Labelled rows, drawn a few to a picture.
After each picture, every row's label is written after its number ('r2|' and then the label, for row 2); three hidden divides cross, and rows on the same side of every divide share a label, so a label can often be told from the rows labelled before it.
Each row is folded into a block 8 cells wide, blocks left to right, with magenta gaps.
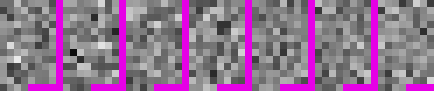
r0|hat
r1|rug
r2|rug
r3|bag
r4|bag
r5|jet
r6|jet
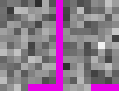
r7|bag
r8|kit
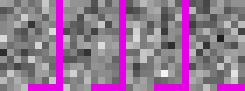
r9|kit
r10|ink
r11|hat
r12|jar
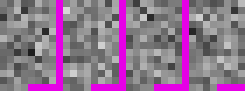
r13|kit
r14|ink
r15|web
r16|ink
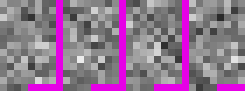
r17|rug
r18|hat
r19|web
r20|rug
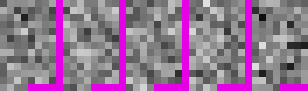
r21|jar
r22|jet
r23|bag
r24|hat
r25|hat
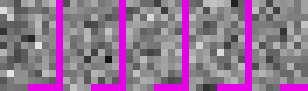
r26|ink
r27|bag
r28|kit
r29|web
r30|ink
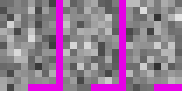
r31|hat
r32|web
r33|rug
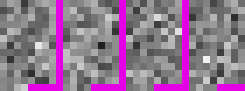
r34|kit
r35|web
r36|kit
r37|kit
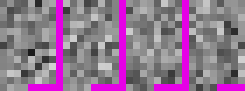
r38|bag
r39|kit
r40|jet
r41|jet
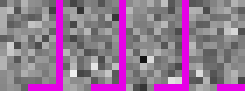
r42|web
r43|jar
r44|rug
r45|jar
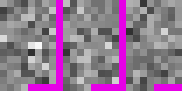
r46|kit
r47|jet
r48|ink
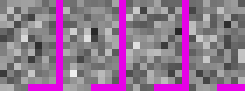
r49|web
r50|jar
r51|web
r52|hat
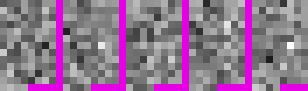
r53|jar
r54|ink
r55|rug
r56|ink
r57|ink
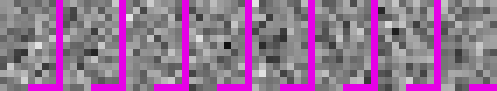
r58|ink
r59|kit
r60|web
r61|hat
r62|ink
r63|jar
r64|jet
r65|ink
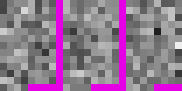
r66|hat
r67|ink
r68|jar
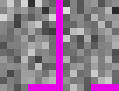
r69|rug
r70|jar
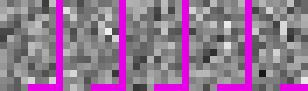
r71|rug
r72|jar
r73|rug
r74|ink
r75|jet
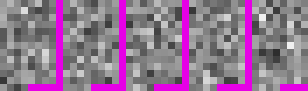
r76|rug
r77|kit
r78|jar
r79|kit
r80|ink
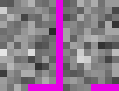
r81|web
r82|hat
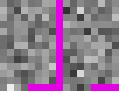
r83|jar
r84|jet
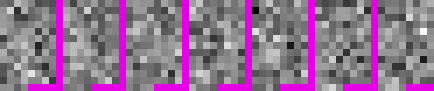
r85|web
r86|web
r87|jet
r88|ink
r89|hat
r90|bag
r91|bag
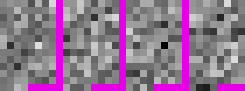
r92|kit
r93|rug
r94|hat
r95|rug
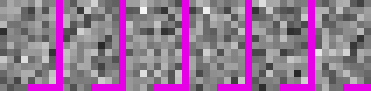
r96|rug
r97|web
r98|jet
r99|jet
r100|jet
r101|web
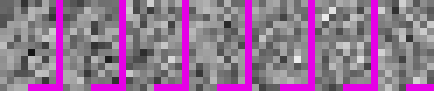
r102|bag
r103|bag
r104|ink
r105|jet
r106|rug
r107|rug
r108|jar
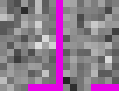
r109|ink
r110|rug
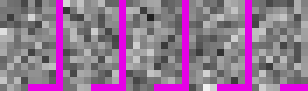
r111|bag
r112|jet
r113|web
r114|kit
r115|bag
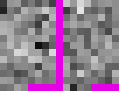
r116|hat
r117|jet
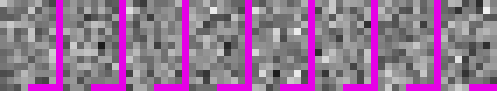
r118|jet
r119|web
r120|jar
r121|web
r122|jar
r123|jet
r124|ink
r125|bag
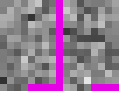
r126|rug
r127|ink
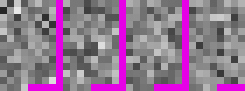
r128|jet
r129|kit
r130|rug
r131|kit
